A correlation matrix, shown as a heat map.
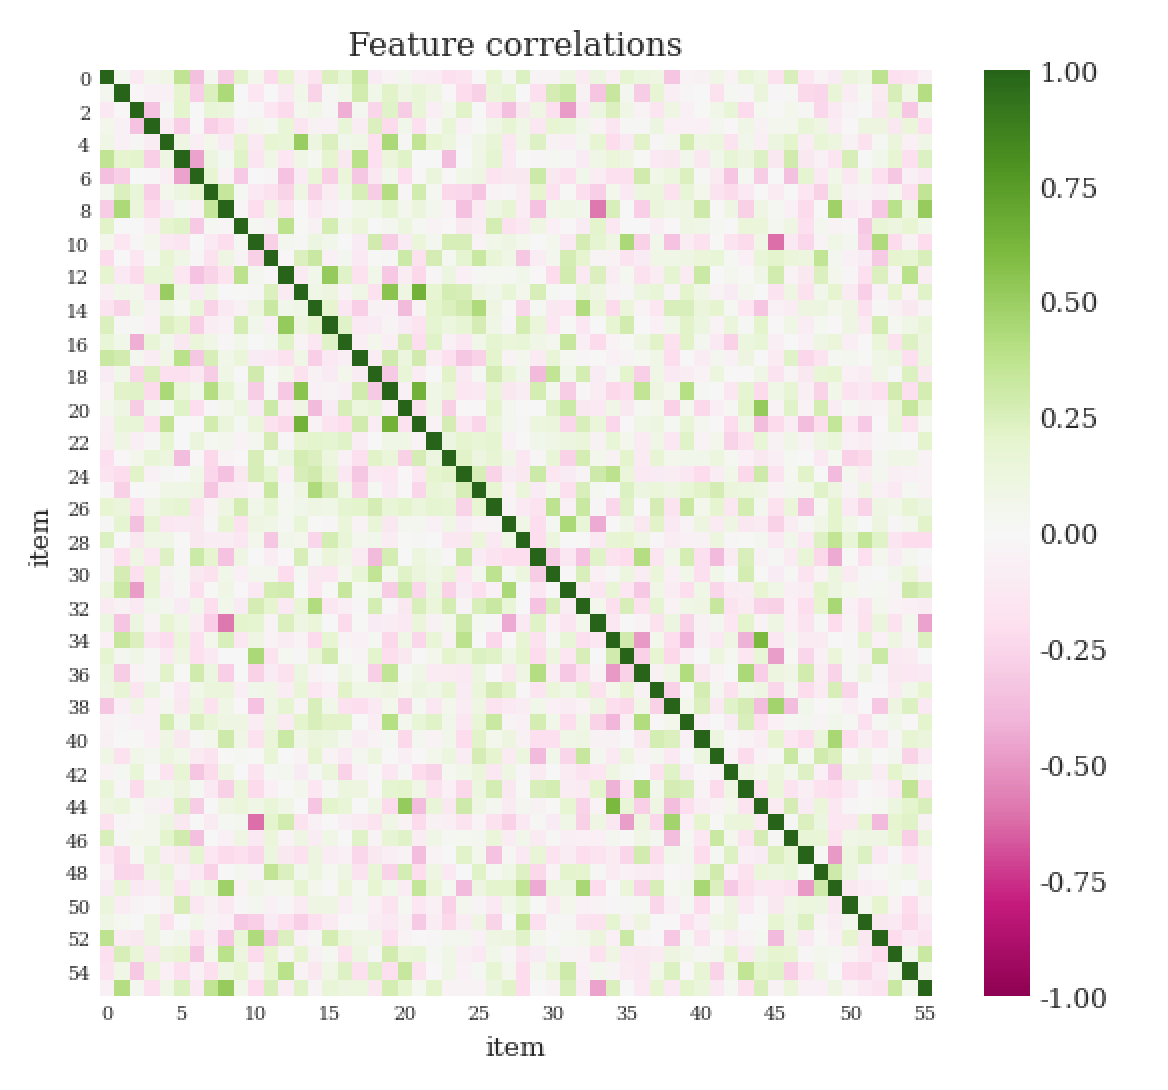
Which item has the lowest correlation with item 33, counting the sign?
8
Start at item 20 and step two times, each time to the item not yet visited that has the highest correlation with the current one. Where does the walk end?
34
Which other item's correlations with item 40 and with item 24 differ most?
49
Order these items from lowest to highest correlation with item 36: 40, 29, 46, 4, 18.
18, 40, 46, 4, 29
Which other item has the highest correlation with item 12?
15
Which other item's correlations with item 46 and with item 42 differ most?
38
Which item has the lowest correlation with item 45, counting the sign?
10
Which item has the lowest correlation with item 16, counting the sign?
2
